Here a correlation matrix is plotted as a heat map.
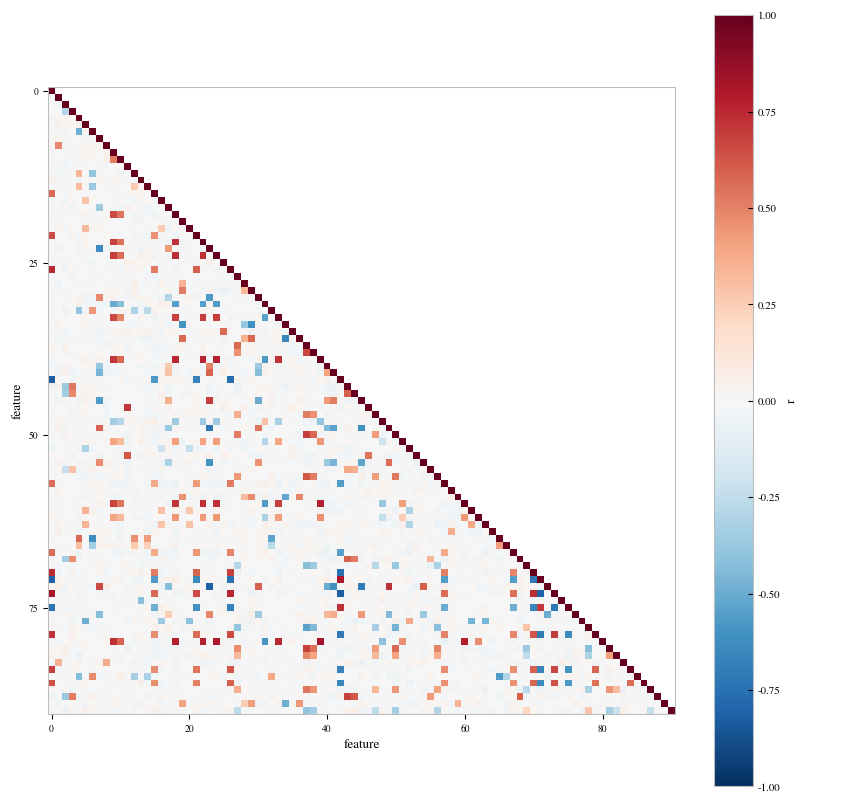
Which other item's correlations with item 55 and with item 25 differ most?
35
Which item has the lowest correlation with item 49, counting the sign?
23
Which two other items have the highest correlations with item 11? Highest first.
46, 53
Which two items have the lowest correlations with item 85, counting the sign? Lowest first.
65, 4
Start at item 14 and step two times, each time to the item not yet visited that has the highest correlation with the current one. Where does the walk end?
4
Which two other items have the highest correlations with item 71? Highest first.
42, 75
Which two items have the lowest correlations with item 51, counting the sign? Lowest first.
31, 48
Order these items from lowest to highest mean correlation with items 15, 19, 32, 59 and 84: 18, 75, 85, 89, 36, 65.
75, 65, 18, 85, 89, 36
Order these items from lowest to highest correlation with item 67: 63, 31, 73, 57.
63, 31, 57, 73
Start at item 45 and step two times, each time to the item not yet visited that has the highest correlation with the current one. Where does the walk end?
41
